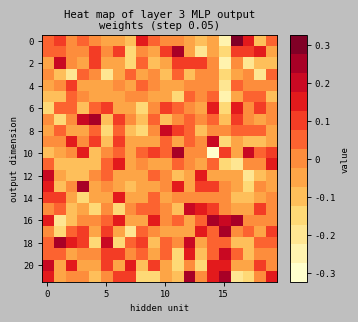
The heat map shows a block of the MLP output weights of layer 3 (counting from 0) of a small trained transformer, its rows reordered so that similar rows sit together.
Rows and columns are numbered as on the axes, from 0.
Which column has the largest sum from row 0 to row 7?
16
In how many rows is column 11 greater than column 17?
14
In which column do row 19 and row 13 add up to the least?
17
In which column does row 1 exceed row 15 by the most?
11
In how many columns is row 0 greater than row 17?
10
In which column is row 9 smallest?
15
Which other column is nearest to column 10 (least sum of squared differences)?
18
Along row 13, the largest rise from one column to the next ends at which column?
3
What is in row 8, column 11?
0.1
